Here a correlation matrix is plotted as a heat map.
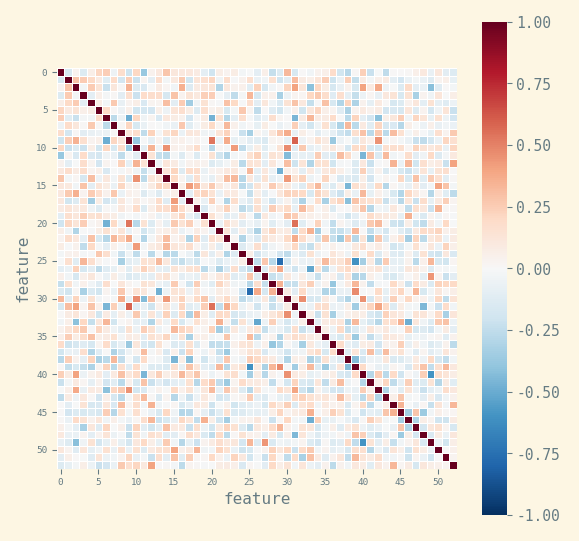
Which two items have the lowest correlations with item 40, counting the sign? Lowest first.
49, 11
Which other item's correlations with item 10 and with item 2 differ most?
9
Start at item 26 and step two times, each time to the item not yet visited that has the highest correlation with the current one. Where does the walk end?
39
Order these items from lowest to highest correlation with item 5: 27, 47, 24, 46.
47, 27, 46, 24
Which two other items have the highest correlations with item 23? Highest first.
10, 14
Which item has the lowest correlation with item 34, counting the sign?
21
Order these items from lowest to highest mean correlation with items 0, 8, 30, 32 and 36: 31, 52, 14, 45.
31, 52, 45, 14
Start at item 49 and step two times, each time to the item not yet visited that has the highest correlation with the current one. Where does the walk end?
25
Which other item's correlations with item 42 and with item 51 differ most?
33
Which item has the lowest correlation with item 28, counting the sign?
36
